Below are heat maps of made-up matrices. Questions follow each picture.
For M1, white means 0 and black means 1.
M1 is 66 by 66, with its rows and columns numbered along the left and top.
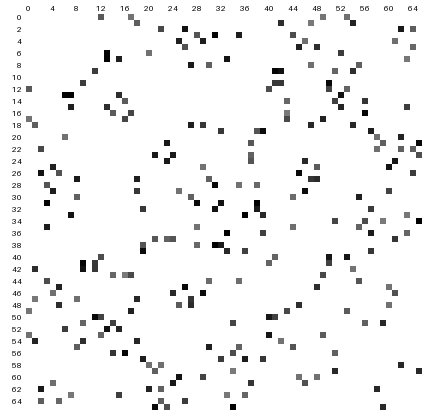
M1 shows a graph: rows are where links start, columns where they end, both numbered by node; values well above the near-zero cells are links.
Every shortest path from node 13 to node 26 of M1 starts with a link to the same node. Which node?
node 6
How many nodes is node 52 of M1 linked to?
3
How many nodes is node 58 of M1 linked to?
3
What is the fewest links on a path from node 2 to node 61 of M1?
6
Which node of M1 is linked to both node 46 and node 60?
node 29
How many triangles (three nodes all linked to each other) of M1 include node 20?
1
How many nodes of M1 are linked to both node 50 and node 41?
2
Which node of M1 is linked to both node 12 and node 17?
node 0
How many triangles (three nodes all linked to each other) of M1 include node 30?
3
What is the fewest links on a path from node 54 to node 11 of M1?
2
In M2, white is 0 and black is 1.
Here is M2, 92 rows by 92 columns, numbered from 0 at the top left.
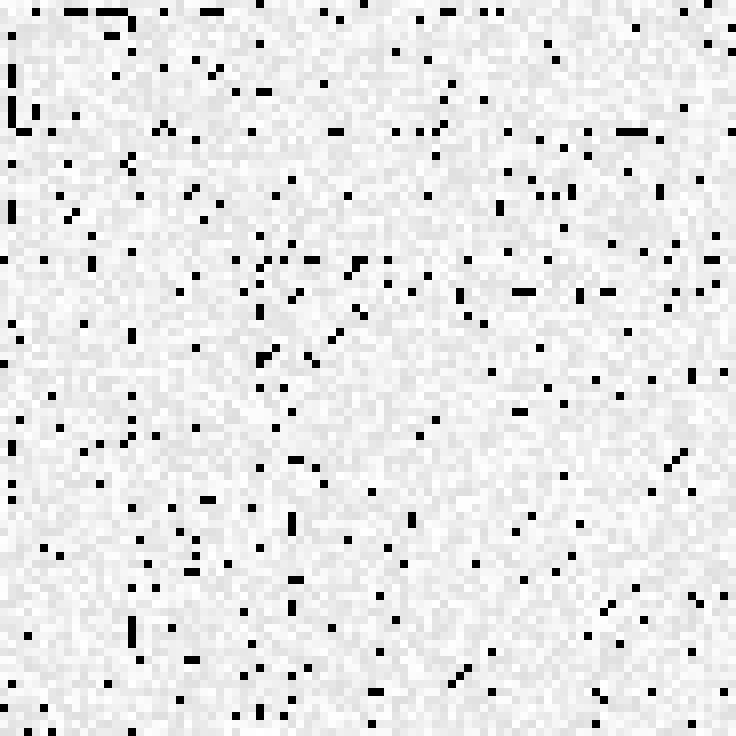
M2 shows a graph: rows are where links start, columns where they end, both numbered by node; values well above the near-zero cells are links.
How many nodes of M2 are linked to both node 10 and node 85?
2
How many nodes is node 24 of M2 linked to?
10
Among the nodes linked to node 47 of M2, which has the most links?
node 86
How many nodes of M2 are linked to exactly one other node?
4
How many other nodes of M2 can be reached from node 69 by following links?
10
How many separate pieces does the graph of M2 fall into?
7
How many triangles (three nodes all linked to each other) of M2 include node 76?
2
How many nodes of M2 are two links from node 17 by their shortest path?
7
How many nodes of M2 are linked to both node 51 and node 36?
2
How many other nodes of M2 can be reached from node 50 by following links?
4
